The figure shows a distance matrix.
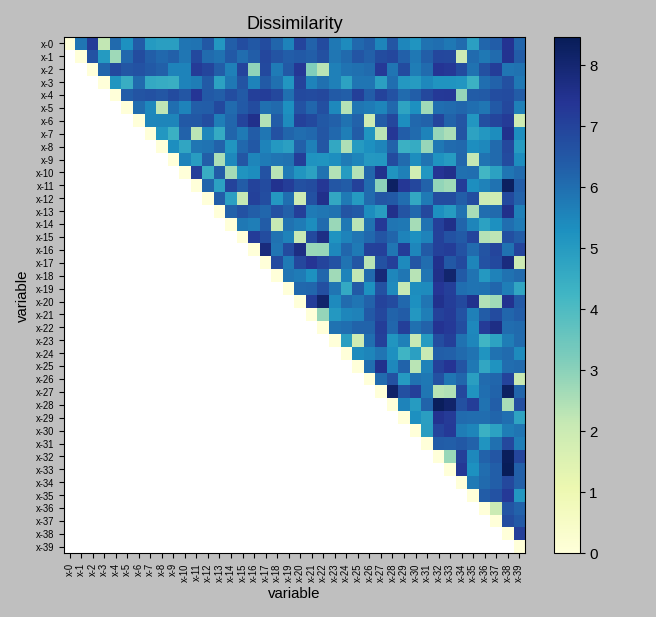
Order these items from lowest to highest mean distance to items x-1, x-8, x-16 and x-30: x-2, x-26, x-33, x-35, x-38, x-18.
x-18, x-2, x-35, x-26, x-38, x-33
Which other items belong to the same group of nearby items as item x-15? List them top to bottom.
x-12, x-20, x-36, x-37
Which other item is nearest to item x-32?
x-27
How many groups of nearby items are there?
11
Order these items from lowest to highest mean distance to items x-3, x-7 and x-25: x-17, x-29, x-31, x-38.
x-31, x-29, x-17, x-38
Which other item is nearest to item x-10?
x-30
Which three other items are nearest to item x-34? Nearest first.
x-1, x-4, x-3
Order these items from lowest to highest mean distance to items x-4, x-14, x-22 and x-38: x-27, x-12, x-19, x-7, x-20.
x-19, x-12, x-7, x-20, x-27
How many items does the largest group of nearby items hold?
6
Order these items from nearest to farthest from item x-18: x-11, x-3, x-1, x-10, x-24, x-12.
x-10, x-12, x-24, x-3, x-1, x-11
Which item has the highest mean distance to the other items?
x-38
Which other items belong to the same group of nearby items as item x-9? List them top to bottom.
x-13, x-35
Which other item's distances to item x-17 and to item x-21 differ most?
x-16
